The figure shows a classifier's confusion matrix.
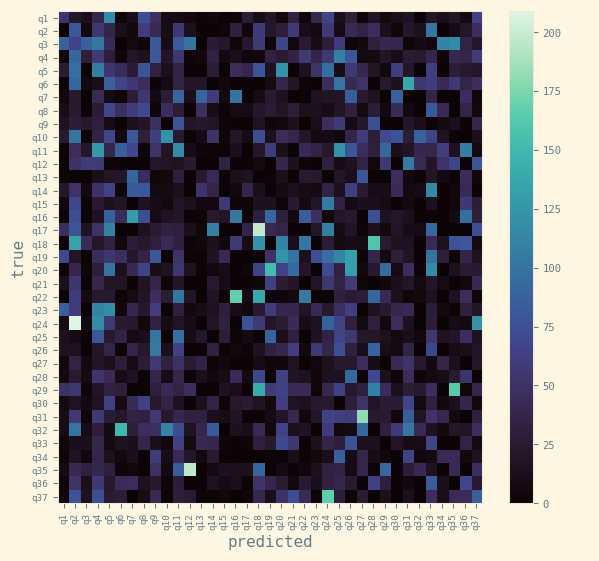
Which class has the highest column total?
q2
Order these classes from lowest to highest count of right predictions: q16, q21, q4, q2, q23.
q21, q23, q4, q2, q16
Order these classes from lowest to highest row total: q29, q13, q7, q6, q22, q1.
q13, q1, q7, q22, q6, q29
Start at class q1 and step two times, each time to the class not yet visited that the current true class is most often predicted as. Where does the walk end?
q20
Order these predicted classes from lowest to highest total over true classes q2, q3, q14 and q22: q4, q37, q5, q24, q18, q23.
q23, q37, q24, q5, q4, q18
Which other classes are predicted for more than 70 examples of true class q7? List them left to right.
q11, q13, q16, q26, q30
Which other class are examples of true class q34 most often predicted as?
q25
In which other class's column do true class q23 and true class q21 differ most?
q5
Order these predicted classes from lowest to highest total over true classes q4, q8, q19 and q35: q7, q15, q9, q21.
q15, q7, q21, q9
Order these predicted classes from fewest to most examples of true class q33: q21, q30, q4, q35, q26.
q35, q30, q4, q21, q26
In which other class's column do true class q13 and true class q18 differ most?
q28
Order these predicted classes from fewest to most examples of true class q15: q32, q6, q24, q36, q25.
q32, q6, q25, q36, q24
